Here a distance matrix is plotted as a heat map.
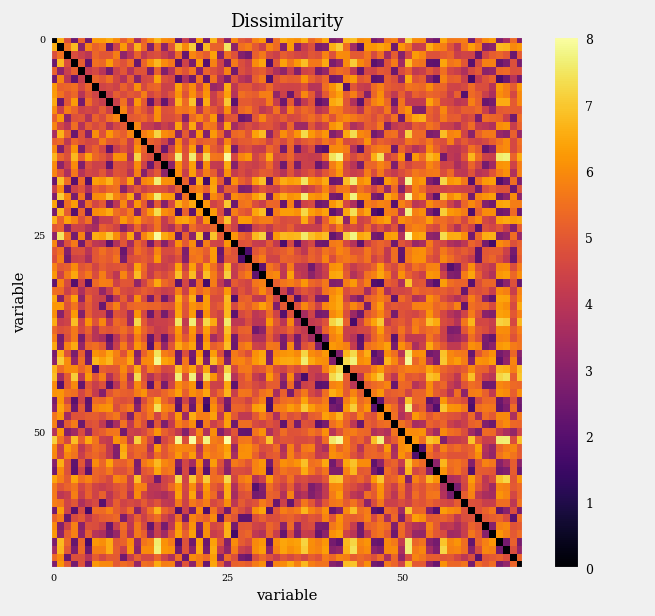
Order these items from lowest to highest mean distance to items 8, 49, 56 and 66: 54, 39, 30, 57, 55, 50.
39, 57, 30, 50, 55, 54
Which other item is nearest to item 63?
26
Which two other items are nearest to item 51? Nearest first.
15, 56
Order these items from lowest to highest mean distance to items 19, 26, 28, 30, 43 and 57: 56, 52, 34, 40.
56, 52, 34, 40
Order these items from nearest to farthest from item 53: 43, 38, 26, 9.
9, 26, 38, 43
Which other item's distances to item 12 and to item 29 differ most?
30
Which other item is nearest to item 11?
48
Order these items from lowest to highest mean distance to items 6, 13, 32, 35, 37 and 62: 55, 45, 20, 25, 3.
45, 55, 3, 20, 25
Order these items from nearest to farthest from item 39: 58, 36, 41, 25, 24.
58, 36, 24, 41, 25
